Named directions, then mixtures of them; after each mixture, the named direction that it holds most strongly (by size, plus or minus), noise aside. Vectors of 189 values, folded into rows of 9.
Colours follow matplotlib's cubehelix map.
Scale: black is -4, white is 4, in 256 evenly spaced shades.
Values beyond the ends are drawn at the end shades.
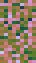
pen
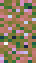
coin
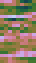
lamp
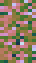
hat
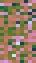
hat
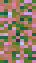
hat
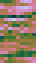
lamp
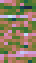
lamp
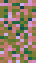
pen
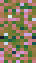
coin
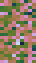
hat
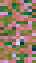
hat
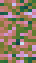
hat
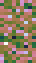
coin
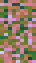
pen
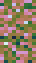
coin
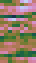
lamp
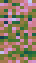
pen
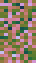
pen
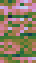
lamp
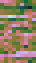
lamp
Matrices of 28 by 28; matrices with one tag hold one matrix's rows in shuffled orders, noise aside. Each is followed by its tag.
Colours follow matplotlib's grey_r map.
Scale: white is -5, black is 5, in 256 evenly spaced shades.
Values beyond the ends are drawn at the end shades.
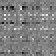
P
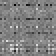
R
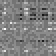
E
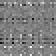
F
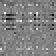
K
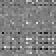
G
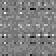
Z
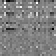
K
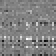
G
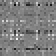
R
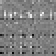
F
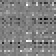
G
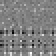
F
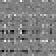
P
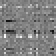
K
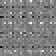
F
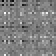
P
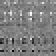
F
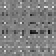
Z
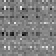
P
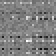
G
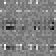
K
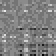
E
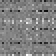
G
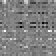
E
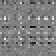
Z
